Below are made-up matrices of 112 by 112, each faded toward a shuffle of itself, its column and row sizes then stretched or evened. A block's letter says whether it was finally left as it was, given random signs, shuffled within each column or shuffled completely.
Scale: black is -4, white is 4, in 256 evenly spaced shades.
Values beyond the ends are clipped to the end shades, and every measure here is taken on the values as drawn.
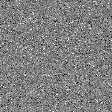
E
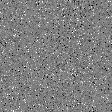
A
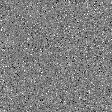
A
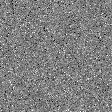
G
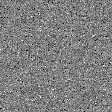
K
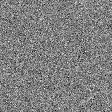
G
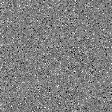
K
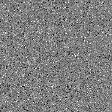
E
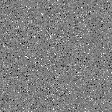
K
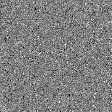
E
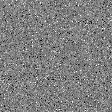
E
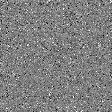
K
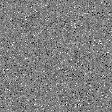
E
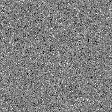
A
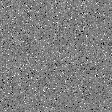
A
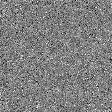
A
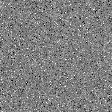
A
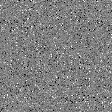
K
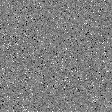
A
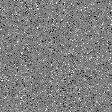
A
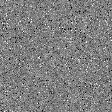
E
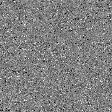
E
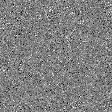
E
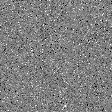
A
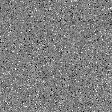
A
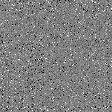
K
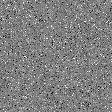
G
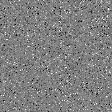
E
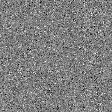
E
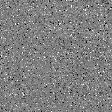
K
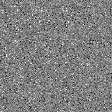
K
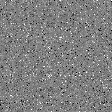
K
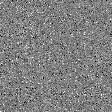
E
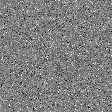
G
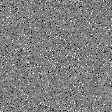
E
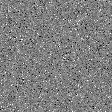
G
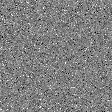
G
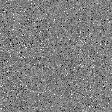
K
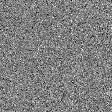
A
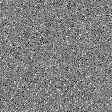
G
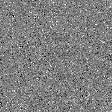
K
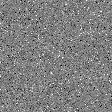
G
